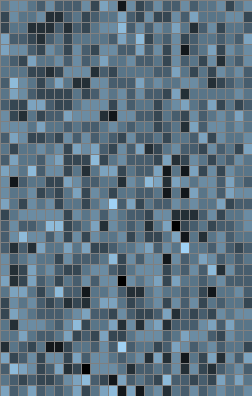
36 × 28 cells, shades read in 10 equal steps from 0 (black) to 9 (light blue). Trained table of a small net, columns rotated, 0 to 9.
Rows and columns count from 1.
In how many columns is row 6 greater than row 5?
10
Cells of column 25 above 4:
16
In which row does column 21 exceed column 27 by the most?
23
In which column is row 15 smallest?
20
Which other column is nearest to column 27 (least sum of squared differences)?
26
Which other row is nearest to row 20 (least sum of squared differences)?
21
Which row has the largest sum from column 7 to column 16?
14
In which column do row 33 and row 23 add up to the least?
2
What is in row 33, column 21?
1
